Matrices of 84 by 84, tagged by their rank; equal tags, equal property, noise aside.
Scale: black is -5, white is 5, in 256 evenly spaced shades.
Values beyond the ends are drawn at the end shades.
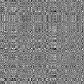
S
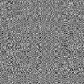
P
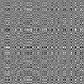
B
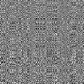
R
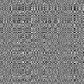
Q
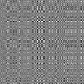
B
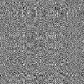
P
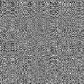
P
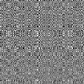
Q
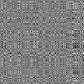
Q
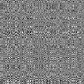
S
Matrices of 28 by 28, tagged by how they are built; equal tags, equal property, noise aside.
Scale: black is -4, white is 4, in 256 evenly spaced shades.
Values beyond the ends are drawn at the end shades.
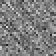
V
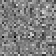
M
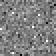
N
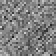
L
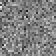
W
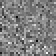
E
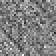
V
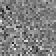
E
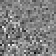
E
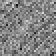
L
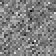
L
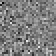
E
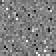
N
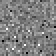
N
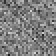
V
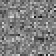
M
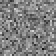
W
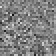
E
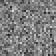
W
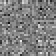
M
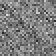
V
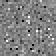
N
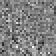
E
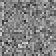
W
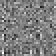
M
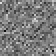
L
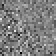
E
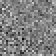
E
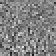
E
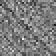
V
